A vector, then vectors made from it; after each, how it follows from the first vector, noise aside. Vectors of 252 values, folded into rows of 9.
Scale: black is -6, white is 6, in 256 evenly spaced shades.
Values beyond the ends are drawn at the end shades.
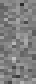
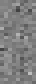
wrapped around, negated, partly zeroed.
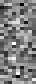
scaled up.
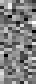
wrapped around, scaled up.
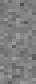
shrunk.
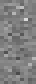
wrapped around, negated, partly zeroed.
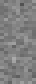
shrunk.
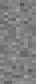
shrunk.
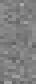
negated, shrunk.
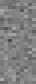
wrapped around, shrunk.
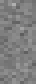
wrapped around, shrunk.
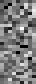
wrapped around, scaled up.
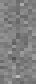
negated, shrunk.
